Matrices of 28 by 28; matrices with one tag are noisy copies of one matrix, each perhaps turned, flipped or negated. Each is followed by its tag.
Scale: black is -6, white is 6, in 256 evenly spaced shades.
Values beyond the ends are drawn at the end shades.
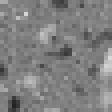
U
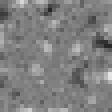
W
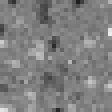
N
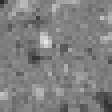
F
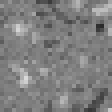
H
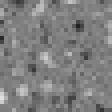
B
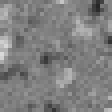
U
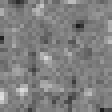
B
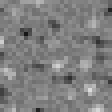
B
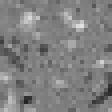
H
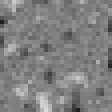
W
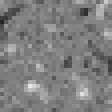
H
